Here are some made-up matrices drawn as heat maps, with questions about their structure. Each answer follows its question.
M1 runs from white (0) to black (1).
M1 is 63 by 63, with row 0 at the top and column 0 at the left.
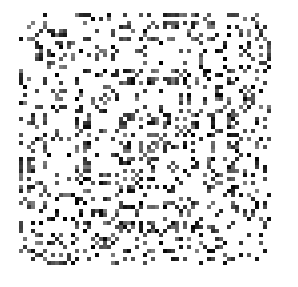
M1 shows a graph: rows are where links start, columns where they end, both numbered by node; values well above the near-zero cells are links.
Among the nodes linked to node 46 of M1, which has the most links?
node 14
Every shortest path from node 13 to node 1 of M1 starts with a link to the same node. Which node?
node 11
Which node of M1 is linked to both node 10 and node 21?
node 57
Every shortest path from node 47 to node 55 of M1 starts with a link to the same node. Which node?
node 53
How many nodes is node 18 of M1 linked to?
9
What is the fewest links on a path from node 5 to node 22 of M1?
2
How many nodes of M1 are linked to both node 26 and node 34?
7
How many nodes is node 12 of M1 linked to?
8
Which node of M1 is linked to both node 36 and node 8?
node 51
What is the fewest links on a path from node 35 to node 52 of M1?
3
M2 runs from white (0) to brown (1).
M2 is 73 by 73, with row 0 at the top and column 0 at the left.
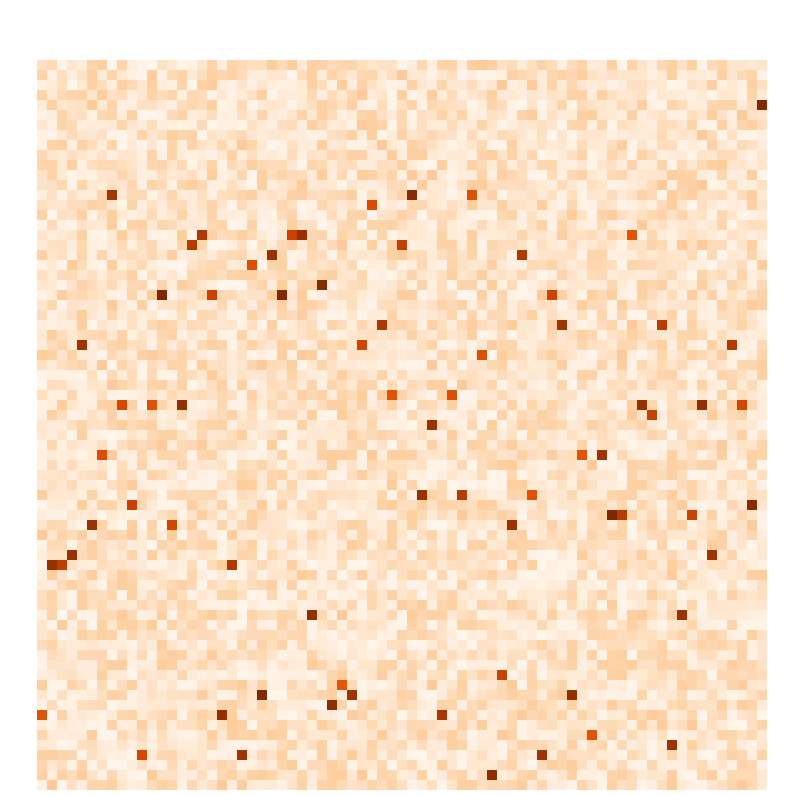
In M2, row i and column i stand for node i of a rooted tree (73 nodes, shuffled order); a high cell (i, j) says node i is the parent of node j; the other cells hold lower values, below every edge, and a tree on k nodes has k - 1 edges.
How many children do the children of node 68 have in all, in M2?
3
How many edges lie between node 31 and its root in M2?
2
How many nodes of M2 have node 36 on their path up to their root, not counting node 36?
4
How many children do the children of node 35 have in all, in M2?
1
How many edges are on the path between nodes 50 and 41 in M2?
8
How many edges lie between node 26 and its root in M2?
9
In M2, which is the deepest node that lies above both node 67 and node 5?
46
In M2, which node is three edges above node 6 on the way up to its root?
18
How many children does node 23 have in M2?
4
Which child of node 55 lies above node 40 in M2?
64
